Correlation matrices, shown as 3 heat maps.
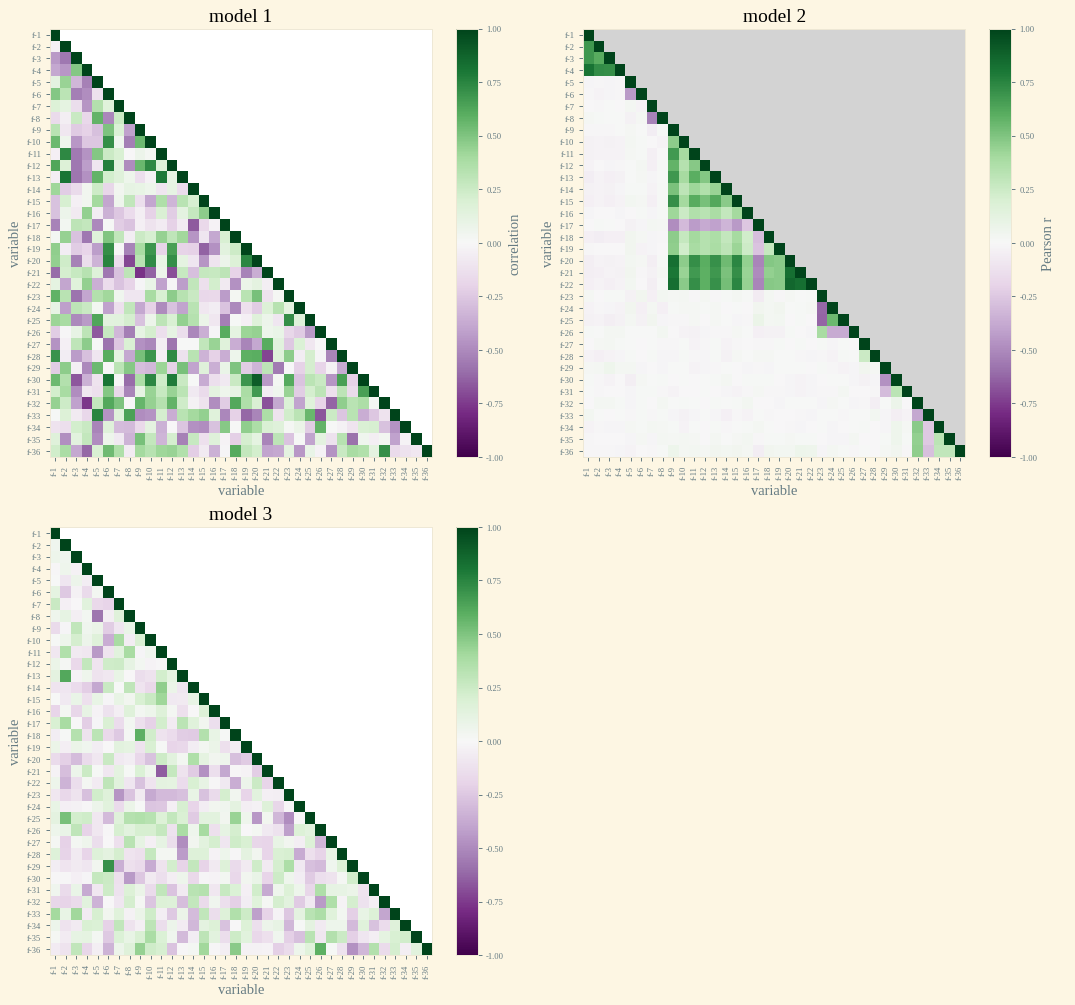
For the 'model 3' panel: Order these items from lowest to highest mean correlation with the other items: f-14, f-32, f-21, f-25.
f-21, f-32, f-14, f-25
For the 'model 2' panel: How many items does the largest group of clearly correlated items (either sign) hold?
14
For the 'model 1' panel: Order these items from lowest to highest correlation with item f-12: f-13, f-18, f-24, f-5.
f-24, f-5, f-13, f-18
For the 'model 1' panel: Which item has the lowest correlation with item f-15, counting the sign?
f-19
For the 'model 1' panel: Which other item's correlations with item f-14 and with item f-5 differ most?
f-29
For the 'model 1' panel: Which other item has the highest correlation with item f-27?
f-21
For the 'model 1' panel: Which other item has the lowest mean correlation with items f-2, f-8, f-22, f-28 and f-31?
f-3
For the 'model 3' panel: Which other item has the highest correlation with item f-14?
f-11
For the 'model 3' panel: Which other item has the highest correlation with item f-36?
f-26
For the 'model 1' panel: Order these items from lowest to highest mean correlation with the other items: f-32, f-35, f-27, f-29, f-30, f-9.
f-27, f-35, f-29, f-9, f-32, f-30
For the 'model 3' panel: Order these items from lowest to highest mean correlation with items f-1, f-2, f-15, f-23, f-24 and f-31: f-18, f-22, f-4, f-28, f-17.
f-4, f-22, f-28, f-18, f-17
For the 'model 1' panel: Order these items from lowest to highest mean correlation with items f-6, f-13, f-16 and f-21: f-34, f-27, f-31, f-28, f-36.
f-28, f-34, f-36, f-27, f-31
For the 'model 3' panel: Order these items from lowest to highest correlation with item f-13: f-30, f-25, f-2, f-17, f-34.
f-34, f-30, f-25, f-17, f-2
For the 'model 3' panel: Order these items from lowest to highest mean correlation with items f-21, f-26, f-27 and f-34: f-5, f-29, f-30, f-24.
f-29, f-30, f-5, f-24
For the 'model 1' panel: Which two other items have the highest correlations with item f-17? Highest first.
f-26, f-34
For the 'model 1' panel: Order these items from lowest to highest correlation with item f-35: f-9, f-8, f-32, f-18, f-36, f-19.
f-8, f-18, f-36, f-32, f-19, f-9
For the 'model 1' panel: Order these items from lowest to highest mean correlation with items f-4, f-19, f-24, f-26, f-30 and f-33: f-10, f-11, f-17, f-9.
f-11, f-9, f-17, f-10
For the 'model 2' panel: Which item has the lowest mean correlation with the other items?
f-17
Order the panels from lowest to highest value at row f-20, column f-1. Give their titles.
model 3, model 2, model 1
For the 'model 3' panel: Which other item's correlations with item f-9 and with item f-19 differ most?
f-18
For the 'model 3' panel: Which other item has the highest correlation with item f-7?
f-10
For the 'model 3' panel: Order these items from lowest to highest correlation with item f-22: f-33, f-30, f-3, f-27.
f-3, f-33, f-27, f-30
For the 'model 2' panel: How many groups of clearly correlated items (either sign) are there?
8
